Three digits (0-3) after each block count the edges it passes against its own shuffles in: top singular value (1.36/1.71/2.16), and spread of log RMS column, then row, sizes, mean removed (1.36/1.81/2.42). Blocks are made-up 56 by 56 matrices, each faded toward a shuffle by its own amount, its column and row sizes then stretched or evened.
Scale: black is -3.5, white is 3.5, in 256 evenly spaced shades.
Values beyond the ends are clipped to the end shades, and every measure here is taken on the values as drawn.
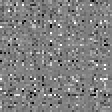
1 3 3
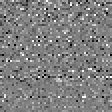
2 0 3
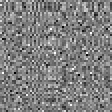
3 0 0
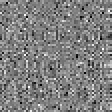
3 1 0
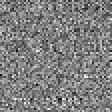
2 0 1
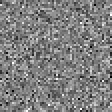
1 2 0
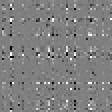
3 3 3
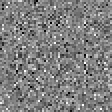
2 1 0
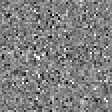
0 2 2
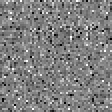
1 0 1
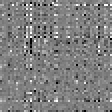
3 3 3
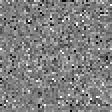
1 1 1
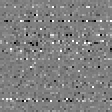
1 0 3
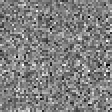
1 1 1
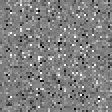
0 2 0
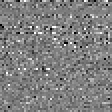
0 0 3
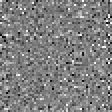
2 1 1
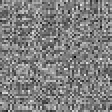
3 0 0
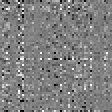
3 3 2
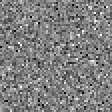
0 0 0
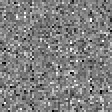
1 2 0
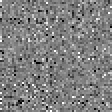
1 2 1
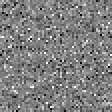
0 0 0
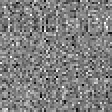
3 1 0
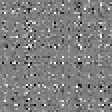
0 3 3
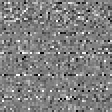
2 0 3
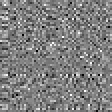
3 0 2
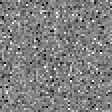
0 0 0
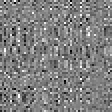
3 3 1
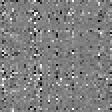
1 3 2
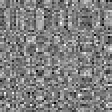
3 0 1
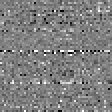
2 1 3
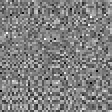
3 0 1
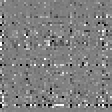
3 2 3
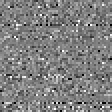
1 0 3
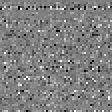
0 0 3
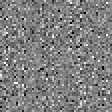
2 2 0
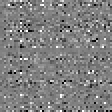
1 2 3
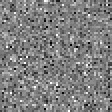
1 2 1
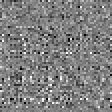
2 1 3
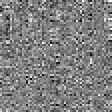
2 3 2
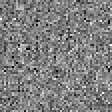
0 1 1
